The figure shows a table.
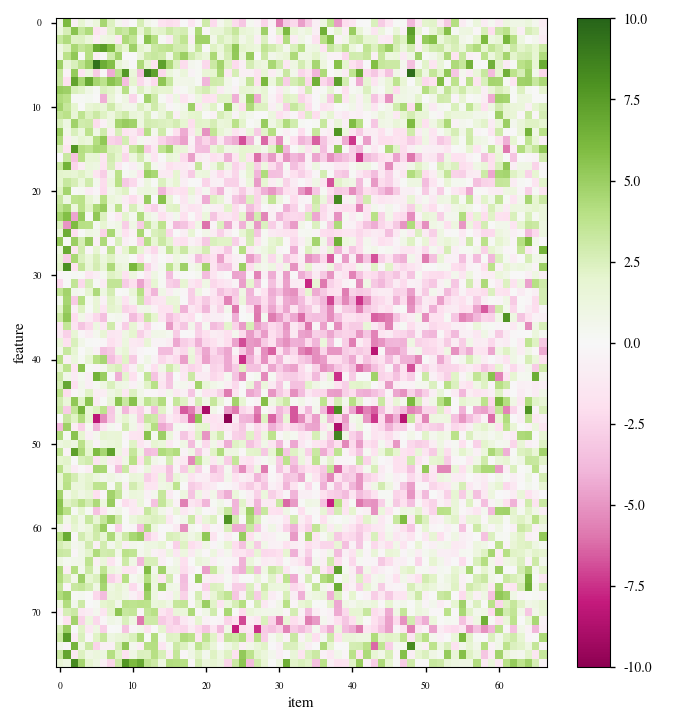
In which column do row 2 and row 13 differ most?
20
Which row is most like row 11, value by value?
8
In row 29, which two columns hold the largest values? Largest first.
1, 10
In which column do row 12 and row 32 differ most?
48
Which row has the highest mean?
3
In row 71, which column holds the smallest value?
25
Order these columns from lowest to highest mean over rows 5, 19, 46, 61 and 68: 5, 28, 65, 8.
65, 28, 8, 5
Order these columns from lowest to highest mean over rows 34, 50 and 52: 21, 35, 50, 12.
50, 21, 35, 12
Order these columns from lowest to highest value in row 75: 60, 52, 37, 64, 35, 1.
37, 52, 64, 35, 60, 1
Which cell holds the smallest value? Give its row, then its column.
47, 23
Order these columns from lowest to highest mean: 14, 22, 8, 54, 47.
47, 22, 54, 14, 8
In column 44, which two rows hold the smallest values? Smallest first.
35, 38
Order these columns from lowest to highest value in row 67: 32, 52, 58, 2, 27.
32, 27, 52, 58, 2
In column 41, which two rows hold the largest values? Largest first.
6, 76
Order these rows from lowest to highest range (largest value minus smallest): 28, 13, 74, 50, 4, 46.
4, 50, 28, 13, 74, 46
